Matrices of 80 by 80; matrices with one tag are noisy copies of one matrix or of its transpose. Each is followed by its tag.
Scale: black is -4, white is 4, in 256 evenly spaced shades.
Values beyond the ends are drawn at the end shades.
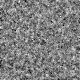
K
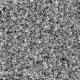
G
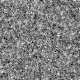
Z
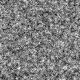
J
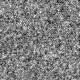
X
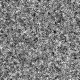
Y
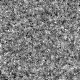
J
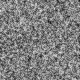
X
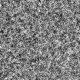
Y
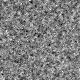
Y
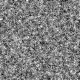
K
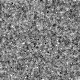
Z
